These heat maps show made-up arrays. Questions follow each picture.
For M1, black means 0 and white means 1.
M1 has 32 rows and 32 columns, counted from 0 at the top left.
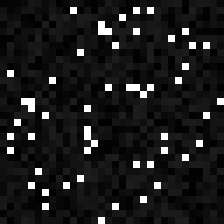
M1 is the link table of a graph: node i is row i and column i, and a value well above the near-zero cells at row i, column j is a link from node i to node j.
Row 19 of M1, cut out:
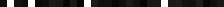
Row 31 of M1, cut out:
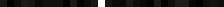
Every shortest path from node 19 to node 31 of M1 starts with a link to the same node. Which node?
node 4
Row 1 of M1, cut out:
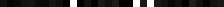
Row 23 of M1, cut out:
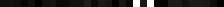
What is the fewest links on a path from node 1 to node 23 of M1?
2
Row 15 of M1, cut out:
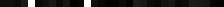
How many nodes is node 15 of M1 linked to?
2
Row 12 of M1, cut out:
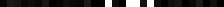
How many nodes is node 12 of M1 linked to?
4
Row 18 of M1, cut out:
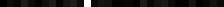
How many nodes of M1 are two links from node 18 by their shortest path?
3
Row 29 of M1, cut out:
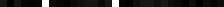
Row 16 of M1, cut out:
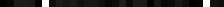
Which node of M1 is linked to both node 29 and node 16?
node 6
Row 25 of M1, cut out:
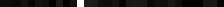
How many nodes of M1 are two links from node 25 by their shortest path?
1
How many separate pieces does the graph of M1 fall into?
9
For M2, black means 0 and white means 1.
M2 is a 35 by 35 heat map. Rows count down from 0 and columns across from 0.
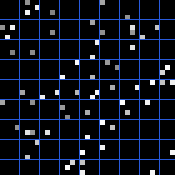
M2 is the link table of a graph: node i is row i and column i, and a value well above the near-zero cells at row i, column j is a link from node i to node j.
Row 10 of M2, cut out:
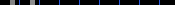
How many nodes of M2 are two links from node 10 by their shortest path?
3
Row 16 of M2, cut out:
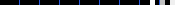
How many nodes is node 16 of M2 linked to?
3
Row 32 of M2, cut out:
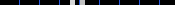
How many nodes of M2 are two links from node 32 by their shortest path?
2
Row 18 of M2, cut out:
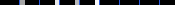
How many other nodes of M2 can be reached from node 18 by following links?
7
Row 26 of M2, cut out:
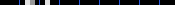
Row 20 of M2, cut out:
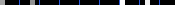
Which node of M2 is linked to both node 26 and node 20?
node 6
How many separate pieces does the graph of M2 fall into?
6
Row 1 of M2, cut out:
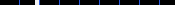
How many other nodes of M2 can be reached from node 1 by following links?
2
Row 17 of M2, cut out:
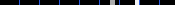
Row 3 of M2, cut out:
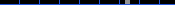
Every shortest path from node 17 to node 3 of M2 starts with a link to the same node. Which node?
node 22
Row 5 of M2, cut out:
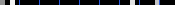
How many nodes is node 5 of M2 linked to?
4
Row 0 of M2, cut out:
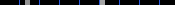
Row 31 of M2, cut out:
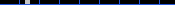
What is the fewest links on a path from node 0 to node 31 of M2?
2
